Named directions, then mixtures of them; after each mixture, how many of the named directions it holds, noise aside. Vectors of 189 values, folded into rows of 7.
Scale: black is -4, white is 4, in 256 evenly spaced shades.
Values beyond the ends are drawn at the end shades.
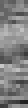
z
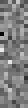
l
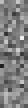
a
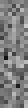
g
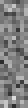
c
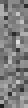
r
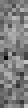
two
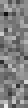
two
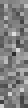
one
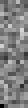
four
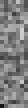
four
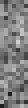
two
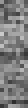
two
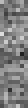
three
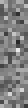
two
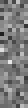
one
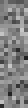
three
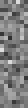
two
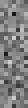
four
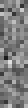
two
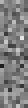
one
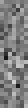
one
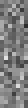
one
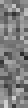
two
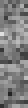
three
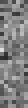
three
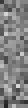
four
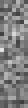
four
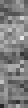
two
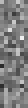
one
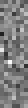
three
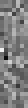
two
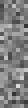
four
